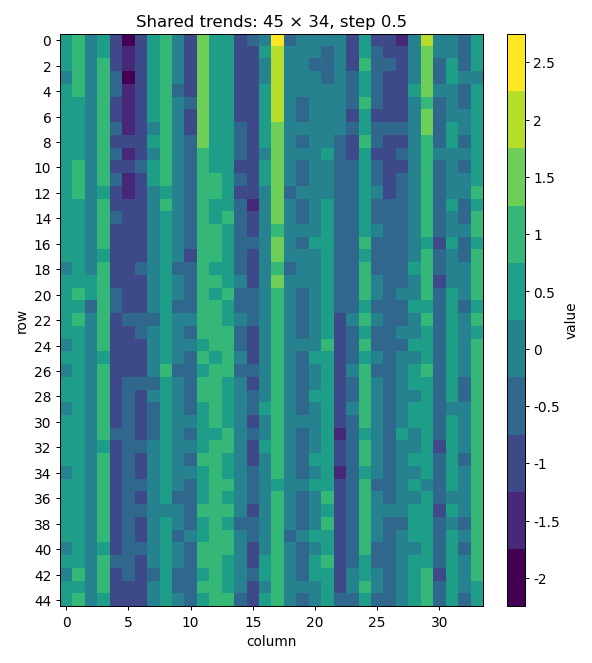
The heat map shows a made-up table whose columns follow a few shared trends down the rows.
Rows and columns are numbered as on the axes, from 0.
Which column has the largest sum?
17
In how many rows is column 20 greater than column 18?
11
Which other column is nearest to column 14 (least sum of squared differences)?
27
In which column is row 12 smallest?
5
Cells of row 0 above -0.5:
22
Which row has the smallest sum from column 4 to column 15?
12
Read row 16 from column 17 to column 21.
1.5 0 -0.5 0.5 0.5
